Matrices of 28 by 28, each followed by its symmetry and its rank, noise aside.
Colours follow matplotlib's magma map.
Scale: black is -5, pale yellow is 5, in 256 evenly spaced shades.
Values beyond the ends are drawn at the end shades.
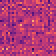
no symmetry, rank five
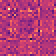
symmetric, rank three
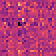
no symmetry, rank three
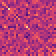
symmetric, rank four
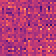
no symmetry, rank three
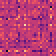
symmetric, rank three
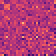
symmetric, rank four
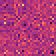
symmetric, rank four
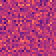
antisymmetric, rank four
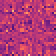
antisymmetric, rank four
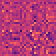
no symmetry, rank four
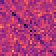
symmetric, rank five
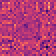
symmetric, rank four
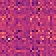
antisymmetric, rank four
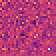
symmetric, rank four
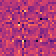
no symmetry, rank three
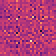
antisymmetric, rank four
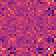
symmetric, rank three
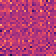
no symmetry, rank five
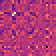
symmetric, rank five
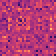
symmetric, rank four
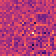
symmetric, rank four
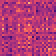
symmetric, rank three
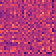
no symmetry, rank four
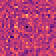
symmetric, rank four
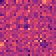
symmetric, rank four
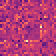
symmetric, rank five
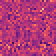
no symmetry, rank five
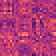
antisymmetric, rank four
